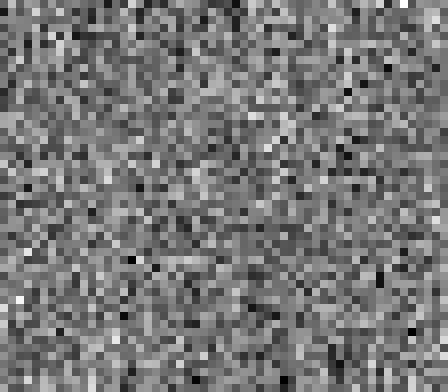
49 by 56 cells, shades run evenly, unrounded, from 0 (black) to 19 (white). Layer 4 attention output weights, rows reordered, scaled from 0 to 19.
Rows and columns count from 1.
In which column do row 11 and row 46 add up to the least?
52
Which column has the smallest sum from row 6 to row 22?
23
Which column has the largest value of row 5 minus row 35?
32
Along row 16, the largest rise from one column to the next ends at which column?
36
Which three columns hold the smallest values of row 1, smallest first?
30, 14, 19
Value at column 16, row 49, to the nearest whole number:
3
